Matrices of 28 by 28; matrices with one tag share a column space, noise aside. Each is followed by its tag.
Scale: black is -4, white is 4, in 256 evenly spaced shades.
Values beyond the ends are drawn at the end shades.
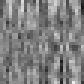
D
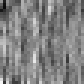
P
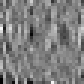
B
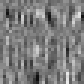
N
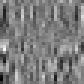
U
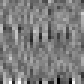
B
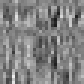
N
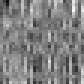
D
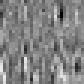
U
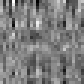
D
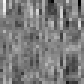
D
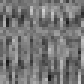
N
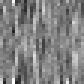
P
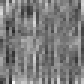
P
